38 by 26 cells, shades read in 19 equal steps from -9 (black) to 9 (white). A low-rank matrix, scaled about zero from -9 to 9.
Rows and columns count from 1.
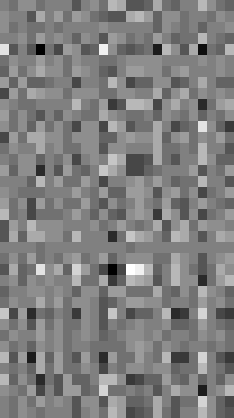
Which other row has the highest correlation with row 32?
2
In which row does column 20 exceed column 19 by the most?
22
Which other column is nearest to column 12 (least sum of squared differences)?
26
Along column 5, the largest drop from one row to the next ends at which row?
5
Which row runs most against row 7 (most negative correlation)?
35
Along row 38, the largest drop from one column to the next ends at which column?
15
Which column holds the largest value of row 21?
4
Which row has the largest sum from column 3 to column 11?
25
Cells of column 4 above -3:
31
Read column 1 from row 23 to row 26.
0 -1 -3 0
